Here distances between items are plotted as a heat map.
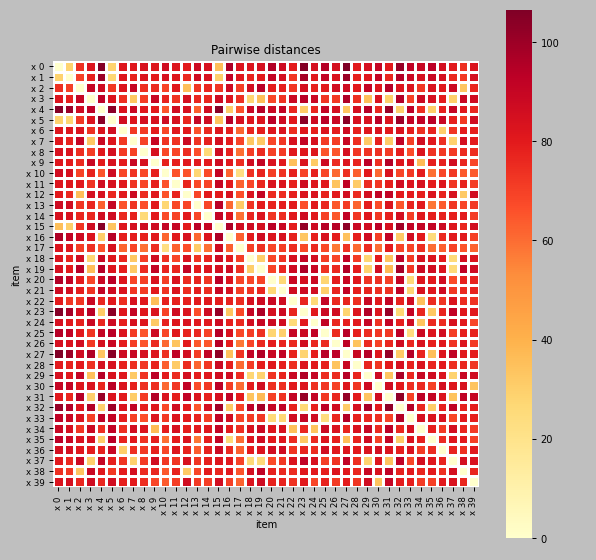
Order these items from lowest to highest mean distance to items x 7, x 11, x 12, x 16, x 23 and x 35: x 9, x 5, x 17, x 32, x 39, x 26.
x 32, x 17, x 26, x 39, x 9, x 5
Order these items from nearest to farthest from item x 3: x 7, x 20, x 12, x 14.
x 7, x 20, x 14, x 12
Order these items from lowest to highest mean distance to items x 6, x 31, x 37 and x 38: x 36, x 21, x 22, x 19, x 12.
x 19, x 36, x 12, x 21, x 22
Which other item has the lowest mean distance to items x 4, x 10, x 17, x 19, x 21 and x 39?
x 13
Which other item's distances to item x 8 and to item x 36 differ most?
x 14
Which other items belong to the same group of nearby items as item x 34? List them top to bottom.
x 9, x 22, x 24
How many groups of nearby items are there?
11
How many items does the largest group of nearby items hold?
7
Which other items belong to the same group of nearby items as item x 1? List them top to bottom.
x 0, x 5, x 15
